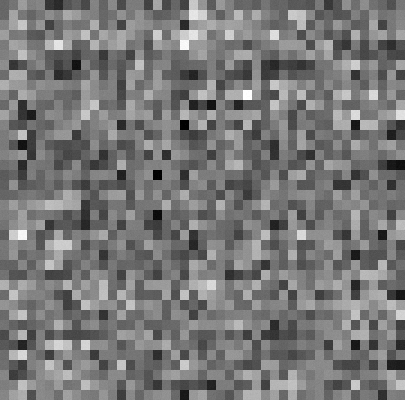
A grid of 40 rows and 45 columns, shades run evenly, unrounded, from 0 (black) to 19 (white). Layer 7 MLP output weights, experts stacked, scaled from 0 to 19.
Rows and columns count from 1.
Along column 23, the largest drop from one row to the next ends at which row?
11
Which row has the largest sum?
4
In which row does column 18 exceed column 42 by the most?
35
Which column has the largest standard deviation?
3
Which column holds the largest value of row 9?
31
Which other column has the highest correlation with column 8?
7
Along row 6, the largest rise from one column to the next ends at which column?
16
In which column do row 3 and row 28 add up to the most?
42
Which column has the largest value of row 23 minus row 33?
45
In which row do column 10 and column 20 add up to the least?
22
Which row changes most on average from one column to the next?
30
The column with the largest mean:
2
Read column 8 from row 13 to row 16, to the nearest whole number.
10 11 6 5
